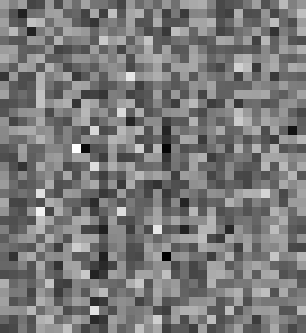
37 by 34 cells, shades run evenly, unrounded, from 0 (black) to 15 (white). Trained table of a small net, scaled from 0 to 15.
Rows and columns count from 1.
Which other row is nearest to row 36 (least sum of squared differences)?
25
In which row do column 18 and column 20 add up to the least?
21
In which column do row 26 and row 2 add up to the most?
18
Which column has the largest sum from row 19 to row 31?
5
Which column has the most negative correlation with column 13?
29
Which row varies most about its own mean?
17
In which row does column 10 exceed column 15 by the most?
14
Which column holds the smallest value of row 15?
33
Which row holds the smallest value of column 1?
9
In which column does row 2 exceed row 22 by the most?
13
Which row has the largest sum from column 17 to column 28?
7
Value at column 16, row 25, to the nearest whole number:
6
